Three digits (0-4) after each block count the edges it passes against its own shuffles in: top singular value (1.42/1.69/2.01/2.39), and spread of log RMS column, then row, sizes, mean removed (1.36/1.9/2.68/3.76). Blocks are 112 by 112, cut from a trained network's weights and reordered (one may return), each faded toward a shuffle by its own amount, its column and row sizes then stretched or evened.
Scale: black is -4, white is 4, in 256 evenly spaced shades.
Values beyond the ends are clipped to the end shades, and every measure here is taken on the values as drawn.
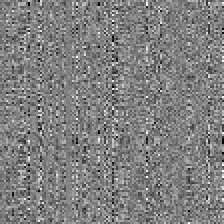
4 4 0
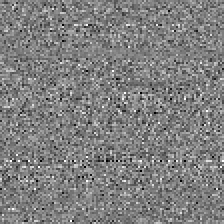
1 0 3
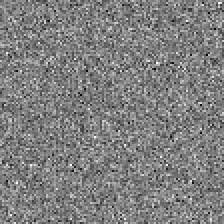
0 0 1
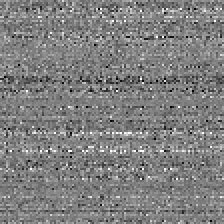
3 1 4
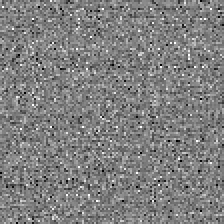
0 1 1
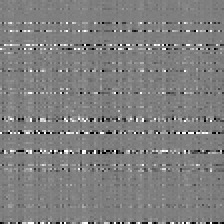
4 0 4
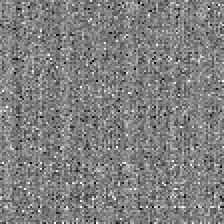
2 0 2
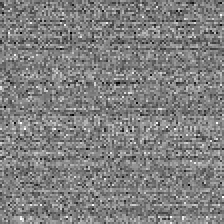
3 0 2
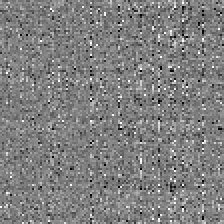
1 3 1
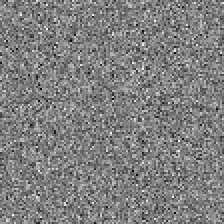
0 2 0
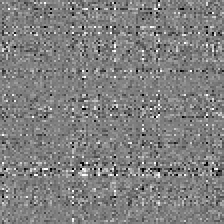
2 3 4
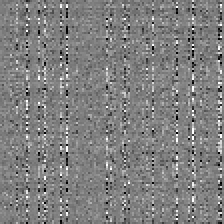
3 4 0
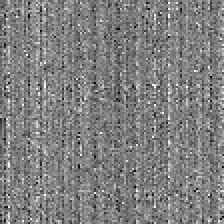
4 3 1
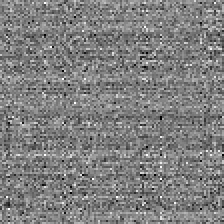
3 2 2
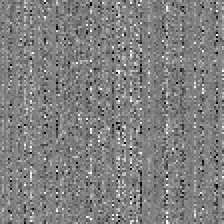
2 4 0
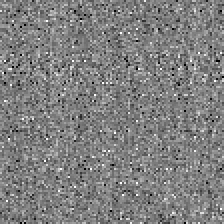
0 0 2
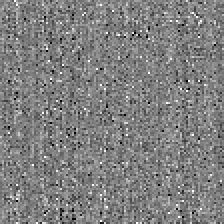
1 2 1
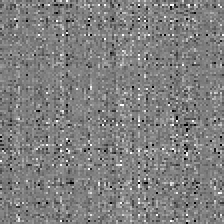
2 3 3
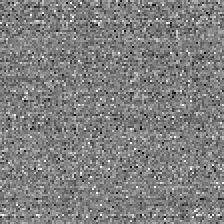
1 0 2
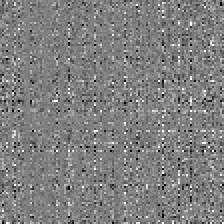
0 4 3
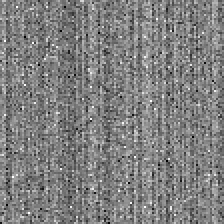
4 1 0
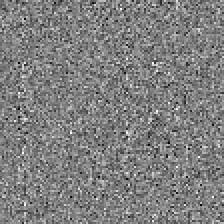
0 2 1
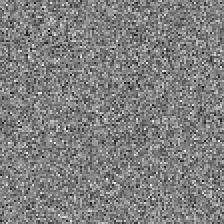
0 1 0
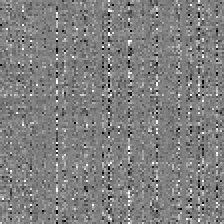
1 4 1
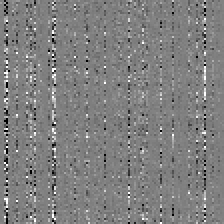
3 4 0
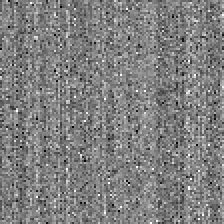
3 2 0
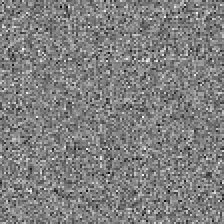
0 1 2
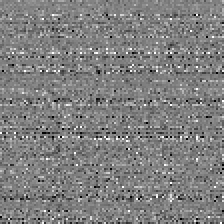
2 1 4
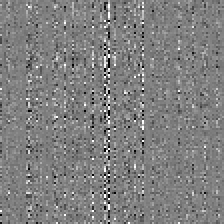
4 4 2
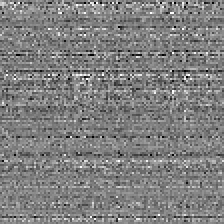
4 1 4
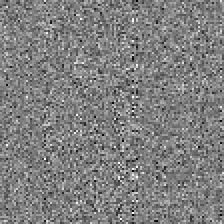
2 3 0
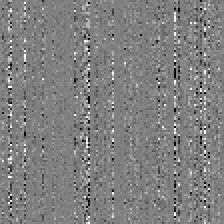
1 4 0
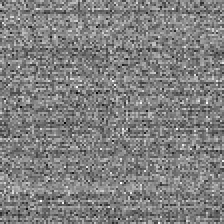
3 0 0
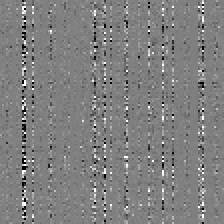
3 4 1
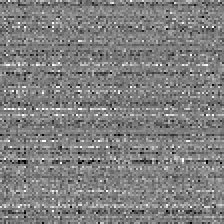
4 2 4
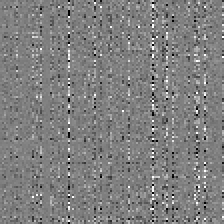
2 4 2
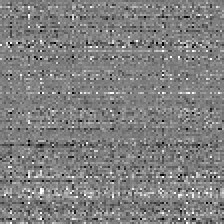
3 2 4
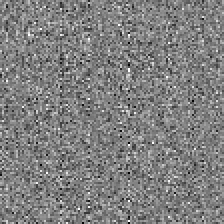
2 3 1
